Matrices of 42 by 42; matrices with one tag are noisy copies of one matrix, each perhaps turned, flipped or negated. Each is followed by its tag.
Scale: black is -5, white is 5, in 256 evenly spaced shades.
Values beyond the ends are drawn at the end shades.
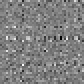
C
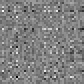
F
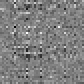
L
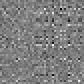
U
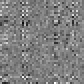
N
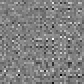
U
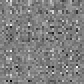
F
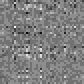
L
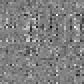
L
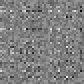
F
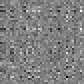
F
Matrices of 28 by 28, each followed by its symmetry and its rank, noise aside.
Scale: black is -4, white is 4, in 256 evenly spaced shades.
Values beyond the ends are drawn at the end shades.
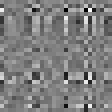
no symmetry, rank one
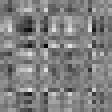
symmetric, rank one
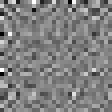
antisymmetric, rank two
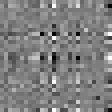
no symmetry, rank one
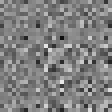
symmetric, rank three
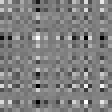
symmetric, rank one
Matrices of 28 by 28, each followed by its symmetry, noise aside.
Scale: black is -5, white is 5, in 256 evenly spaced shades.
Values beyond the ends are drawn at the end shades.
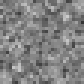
same after a half turn.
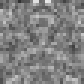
mirrored left to right.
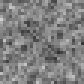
same after a half turn.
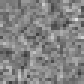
symmetric.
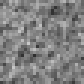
no symmetry.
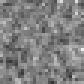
no symmetry.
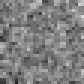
antisymmetric.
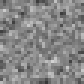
same after a half turn.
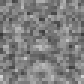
mirrored left to right.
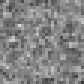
same after a half turn.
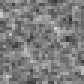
same after a half turn.
